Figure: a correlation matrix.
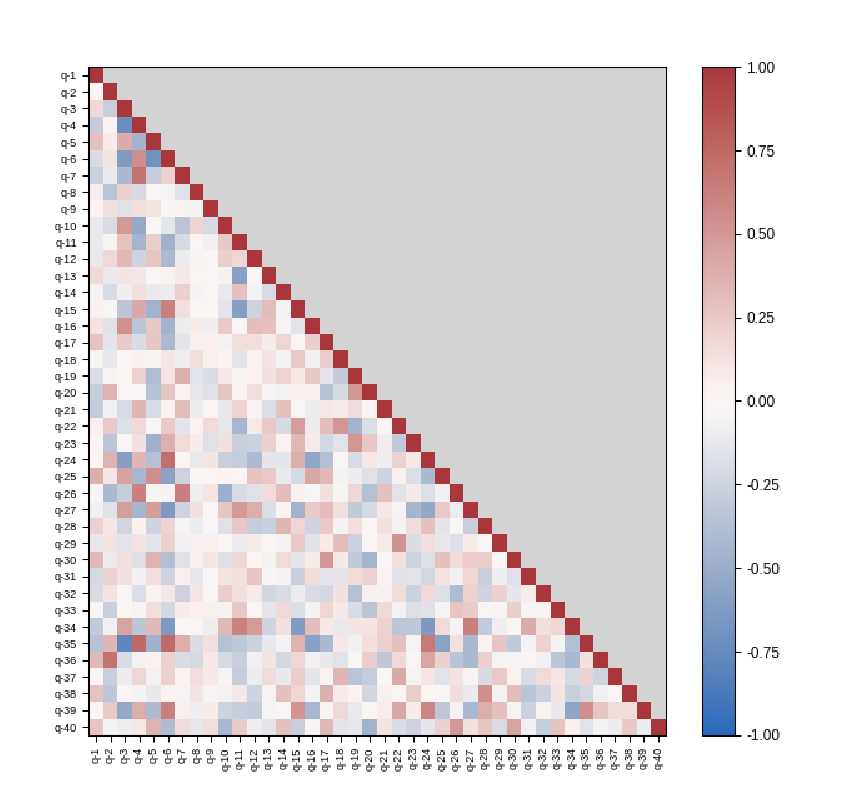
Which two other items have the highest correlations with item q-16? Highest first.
q-3, q-25
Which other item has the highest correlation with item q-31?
q-34
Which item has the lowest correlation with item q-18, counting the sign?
q-19
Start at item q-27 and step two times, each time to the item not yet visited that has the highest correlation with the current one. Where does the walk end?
q-11
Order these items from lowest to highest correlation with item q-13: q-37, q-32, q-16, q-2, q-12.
q-32, q-2, q-12, q-37, q-16
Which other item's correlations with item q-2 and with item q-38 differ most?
q-36
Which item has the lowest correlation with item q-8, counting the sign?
q-2
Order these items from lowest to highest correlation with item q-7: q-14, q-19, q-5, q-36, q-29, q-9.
q-5, q-36, q-29, q-9, q-14, q-19
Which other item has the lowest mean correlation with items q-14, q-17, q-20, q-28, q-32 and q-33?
q-13
